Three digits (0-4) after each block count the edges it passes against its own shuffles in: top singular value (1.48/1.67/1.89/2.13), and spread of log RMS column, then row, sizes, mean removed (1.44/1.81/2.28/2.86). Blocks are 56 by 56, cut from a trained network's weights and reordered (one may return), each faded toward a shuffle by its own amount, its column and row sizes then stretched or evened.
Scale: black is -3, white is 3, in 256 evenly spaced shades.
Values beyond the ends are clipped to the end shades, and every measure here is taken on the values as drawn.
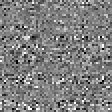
0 2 4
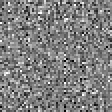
0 2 1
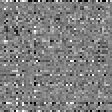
2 2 4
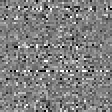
0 2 4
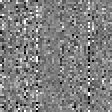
1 4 0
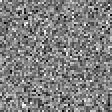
0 0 0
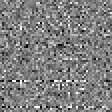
1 1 3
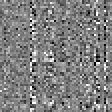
4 4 1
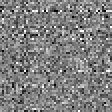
3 1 2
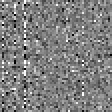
2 3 0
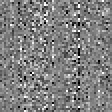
0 4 0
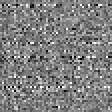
0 0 4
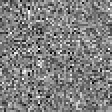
2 1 1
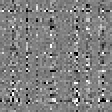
4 4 3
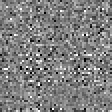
1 2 3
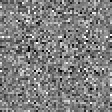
0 2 3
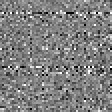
1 2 3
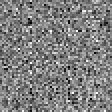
2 1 1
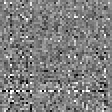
2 3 2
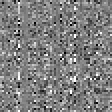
0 4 2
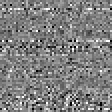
2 1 4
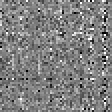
0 4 2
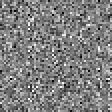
1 3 0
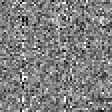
2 2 0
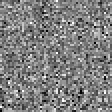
1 1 2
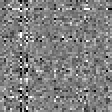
2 3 3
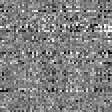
3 1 4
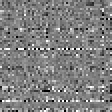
3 2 4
